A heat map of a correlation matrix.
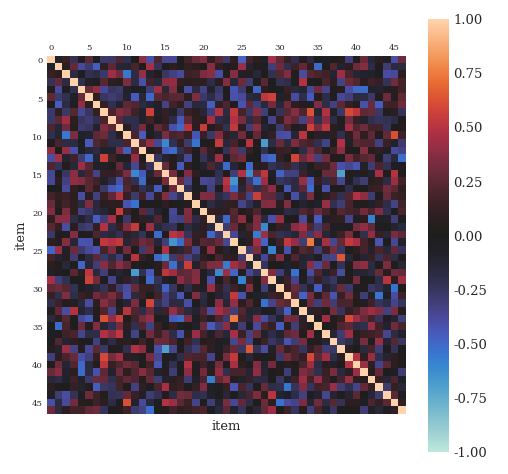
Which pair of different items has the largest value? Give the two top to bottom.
24, 34
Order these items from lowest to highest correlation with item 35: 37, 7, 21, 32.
21, 32, 7, 37
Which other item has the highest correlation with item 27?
18
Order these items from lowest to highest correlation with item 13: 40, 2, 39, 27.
2, 27, 40, 39
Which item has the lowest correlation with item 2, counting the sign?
10
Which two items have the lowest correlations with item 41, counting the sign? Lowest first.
4, 6
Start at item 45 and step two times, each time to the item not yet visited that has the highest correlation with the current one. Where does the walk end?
33
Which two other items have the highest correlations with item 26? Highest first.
38, 11
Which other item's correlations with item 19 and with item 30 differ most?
11
